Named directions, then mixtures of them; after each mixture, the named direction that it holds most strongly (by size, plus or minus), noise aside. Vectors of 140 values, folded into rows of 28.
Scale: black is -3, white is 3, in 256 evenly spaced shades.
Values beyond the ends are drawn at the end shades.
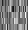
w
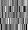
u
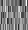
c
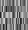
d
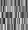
d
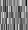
c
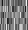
c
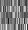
u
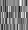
c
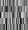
d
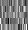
u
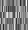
d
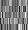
u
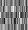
d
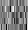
w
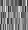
c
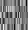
d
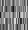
d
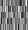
c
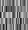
d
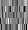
u
